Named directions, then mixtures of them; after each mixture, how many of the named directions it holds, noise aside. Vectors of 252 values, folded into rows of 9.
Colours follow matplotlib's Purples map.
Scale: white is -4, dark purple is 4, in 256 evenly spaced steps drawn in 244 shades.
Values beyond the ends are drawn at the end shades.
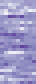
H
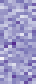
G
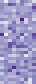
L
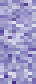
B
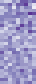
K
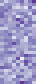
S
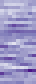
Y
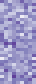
one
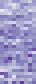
three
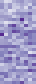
four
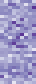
two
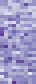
four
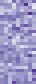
three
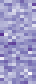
four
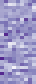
two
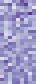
four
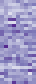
three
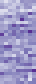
four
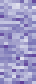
three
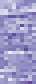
two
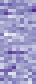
three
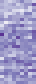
four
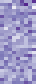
three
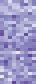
four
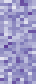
four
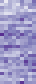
four
